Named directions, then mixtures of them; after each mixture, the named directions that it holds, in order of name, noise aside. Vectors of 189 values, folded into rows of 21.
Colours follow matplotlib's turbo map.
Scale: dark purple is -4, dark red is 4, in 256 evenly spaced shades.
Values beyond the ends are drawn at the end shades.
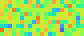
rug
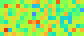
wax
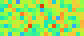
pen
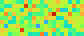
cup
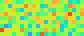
cup, rug.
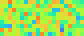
rug.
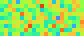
pen.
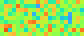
rug, wax.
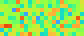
pen, rug.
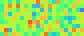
pen, wax.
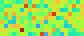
cup.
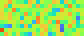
rug.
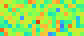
rug, wax.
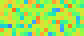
rug.
